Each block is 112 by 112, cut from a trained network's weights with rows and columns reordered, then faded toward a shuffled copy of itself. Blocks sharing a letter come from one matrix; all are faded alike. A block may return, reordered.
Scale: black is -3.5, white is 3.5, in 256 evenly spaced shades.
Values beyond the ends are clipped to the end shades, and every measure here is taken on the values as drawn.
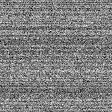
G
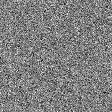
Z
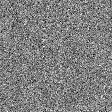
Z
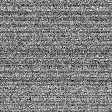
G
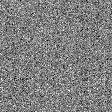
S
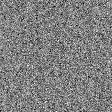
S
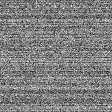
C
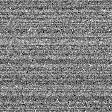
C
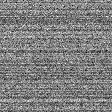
G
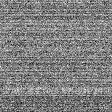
G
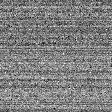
C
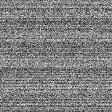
G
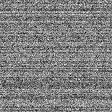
G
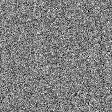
Z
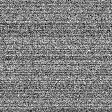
G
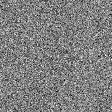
Z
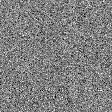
S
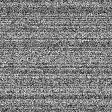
G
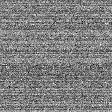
C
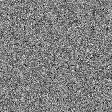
Z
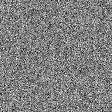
S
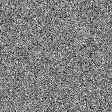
Z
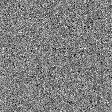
S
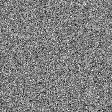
Z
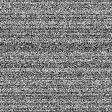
G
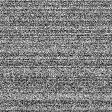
G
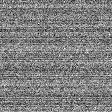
G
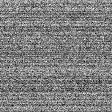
G
